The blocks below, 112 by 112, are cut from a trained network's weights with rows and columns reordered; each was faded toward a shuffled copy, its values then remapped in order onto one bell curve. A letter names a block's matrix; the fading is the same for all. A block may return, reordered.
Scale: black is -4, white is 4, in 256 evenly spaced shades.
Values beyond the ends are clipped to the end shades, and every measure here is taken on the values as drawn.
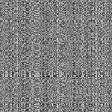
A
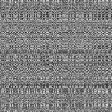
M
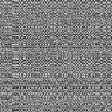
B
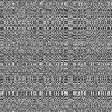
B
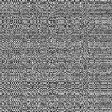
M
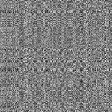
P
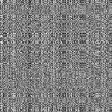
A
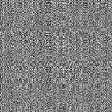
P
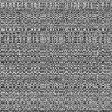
M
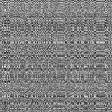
M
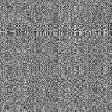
P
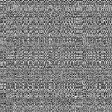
M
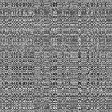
M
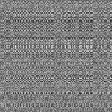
B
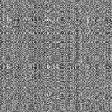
P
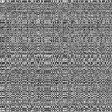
M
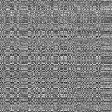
B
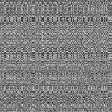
M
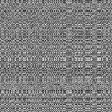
B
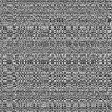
M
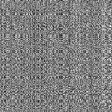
P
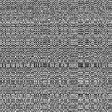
B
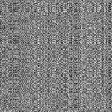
P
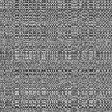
B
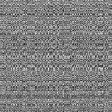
M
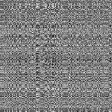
M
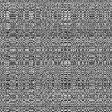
M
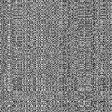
A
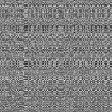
B
